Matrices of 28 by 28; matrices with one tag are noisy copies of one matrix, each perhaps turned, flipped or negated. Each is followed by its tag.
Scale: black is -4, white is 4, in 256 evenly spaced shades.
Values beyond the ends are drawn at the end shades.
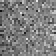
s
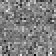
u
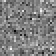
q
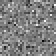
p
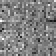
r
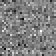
q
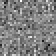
u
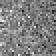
s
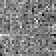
r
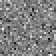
p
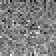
s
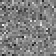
q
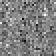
q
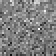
s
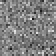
q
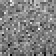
s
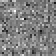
q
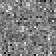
u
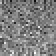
s
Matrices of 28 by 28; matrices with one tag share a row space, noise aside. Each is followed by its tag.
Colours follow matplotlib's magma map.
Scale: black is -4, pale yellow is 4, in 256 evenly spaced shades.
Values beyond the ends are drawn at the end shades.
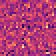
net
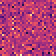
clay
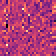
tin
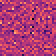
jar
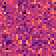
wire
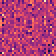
clay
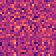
jar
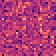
wire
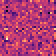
wire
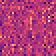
clay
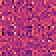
clay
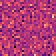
jar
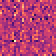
jar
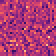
net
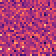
jar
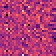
tin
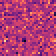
wire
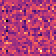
wire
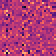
tin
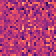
net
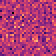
jar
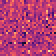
net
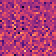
jar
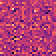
jar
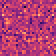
wire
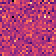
clay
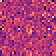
clay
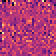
clay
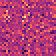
tin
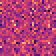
jar
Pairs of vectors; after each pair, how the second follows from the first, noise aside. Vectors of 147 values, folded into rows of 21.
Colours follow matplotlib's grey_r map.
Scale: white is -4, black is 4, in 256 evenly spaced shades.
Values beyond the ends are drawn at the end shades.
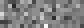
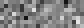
wrapped around, negated.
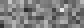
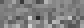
wrapped around, negated, partly zeroed.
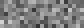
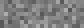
negated, shrunk.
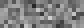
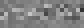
wrapped around, negated, partly zeroed.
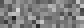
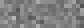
negated, shrunk.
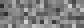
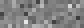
partly zeroed.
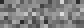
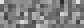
sign-scrambled.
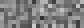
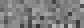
partly zeroed.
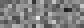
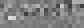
wrapped around, negated, partly zeroed.
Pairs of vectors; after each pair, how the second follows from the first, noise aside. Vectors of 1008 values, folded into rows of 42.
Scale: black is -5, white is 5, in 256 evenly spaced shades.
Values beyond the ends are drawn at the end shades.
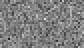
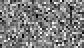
negated, scaled up.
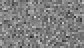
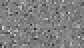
reversed, negated, partly zeroed.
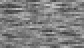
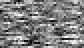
reversed, negated, scaled up.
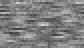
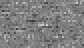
partly zeroed.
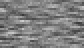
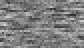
reversed, negated.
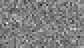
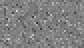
wrapped around, partly zeroed.
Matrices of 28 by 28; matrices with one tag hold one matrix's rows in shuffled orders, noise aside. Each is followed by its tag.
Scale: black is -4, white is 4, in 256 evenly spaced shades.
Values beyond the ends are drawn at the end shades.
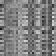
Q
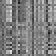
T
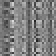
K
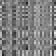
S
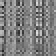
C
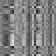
K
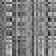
T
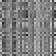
S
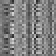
K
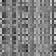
S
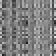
S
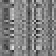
K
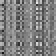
C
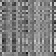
S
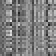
T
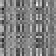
C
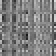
S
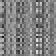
C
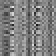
K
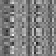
K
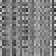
S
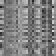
Q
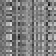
T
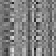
K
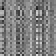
C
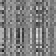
C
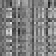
T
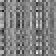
C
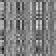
C
